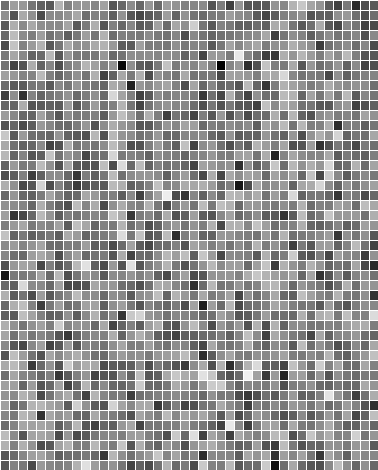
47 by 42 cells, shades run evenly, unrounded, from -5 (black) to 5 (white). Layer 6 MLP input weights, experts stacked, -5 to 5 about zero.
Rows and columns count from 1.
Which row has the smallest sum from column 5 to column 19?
38
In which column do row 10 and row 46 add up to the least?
23
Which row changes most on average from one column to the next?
17
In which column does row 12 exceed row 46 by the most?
31
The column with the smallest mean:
12
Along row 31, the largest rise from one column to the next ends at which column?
24
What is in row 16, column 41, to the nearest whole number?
-1
